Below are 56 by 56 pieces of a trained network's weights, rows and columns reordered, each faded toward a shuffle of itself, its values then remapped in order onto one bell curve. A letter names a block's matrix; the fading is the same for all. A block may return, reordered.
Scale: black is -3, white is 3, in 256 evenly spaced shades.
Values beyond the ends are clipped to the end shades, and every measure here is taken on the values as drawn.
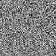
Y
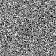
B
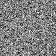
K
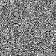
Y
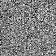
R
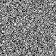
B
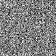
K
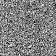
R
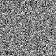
B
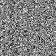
R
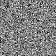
K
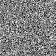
K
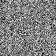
R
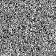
K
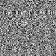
Y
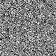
R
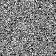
K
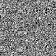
Y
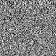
Y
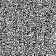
R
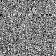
R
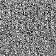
R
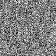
Y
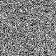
B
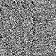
B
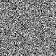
B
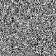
Y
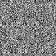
Y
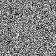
B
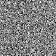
B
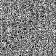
R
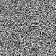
Y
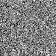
R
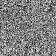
K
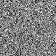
B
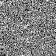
B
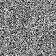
K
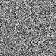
B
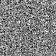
R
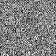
Y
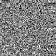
Y
